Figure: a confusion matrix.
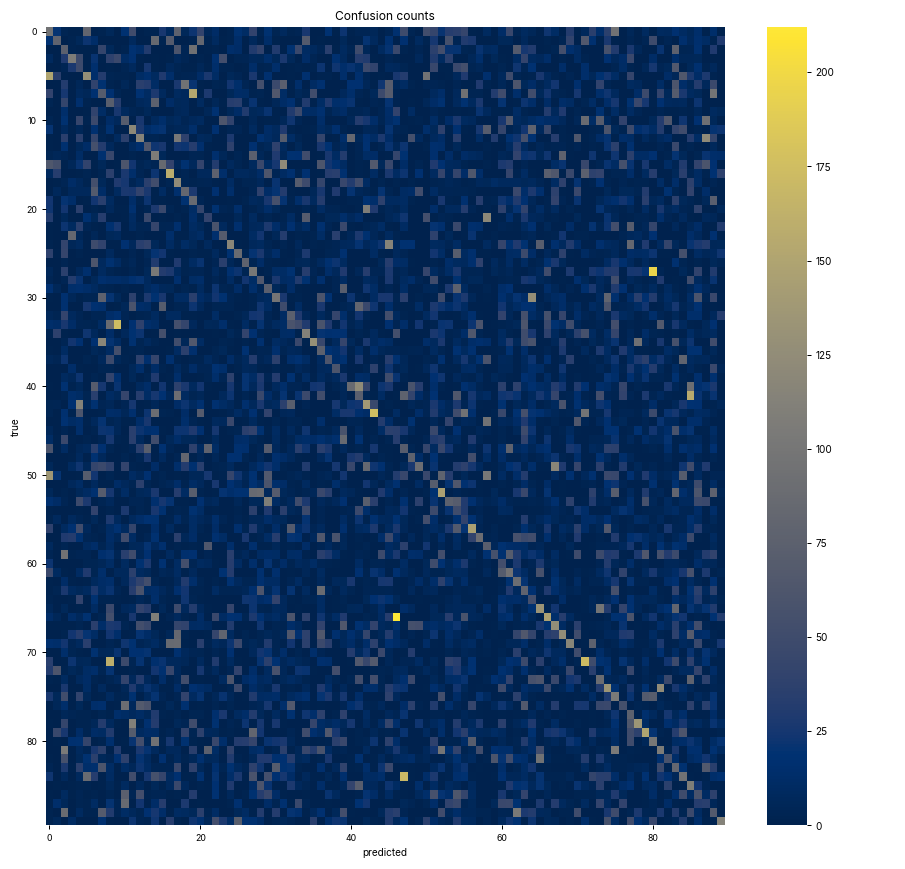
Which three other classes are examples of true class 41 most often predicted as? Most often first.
85, 17, 47
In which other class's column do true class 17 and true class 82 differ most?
65
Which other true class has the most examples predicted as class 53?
1
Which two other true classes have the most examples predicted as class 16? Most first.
69, 1
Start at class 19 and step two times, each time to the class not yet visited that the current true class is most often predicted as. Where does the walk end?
62
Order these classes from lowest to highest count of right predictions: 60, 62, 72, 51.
72, 60, 51, 62
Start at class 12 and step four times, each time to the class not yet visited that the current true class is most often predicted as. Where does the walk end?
8
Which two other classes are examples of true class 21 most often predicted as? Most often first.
58, 34
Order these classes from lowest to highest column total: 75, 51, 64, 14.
64, 51, 75, 14
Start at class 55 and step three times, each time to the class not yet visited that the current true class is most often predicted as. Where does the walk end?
75
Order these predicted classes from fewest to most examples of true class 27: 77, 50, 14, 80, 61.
61, 77, 50, 14, 80
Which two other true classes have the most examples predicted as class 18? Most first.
6, 48
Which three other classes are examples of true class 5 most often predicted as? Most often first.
0, 50, 84
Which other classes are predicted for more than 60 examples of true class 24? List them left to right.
45, 65, 77
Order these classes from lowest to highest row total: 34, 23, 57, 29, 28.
23, 29, 28, 34, 57
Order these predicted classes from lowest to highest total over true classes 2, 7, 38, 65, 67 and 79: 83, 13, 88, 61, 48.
61, 48, 13, 88, 83
